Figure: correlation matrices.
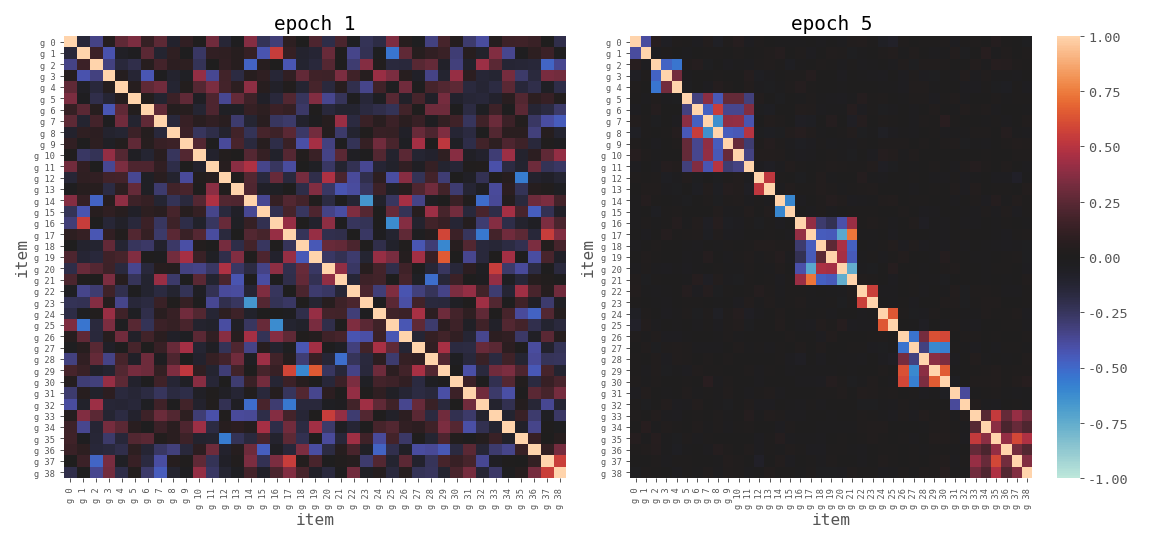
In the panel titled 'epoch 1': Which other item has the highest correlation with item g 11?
g 14
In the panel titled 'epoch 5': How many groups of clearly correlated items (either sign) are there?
11
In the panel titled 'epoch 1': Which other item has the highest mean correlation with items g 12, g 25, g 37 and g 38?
g 3
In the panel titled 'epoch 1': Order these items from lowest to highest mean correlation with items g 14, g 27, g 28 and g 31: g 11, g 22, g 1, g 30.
g 22, g 30, g 1, g 11
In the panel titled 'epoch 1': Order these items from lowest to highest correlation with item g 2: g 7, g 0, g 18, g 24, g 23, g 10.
g 0, g 10, g 18, g 24, g 7, g 23
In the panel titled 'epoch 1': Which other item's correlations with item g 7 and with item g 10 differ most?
g 38
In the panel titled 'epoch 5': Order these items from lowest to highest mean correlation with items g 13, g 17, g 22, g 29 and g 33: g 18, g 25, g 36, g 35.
g 18, g 25, g 36, g 35
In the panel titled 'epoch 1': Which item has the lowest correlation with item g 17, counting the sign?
g 32
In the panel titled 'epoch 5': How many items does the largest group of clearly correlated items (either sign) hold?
7
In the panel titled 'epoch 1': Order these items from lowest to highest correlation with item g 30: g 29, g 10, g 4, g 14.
g 29, g 14, g 4, g 10
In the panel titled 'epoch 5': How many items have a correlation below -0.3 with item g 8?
4
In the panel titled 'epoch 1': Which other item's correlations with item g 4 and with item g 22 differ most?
g 26
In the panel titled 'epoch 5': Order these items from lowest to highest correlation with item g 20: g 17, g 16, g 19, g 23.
g 17, g 16, g 23, g 19
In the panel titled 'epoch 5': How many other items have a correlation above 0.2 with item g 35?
5
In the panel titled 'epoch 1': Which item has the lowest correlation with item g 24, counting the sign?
g 36
